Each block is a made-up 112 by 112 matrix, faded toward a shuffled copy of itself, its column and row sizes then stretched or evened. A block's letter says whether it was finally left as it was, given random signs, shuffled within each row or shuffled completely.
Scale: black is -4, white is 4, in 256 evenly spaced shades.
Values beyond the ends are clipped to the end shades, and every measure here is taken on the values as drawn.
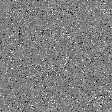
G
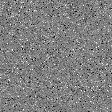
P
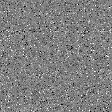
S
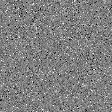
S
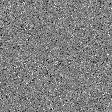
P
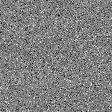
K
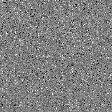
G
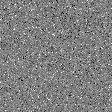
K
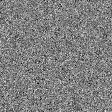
P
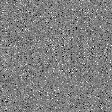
S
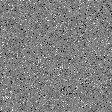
K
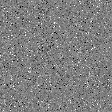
G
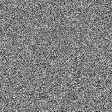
S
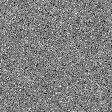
K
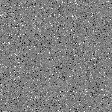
G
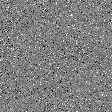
K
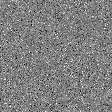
K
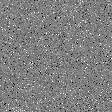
K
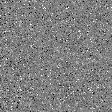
G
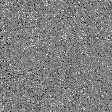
S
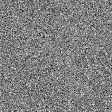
P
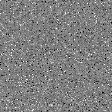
S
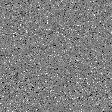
P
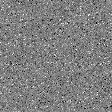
P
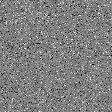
P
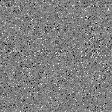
S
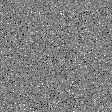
P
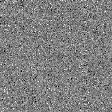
S
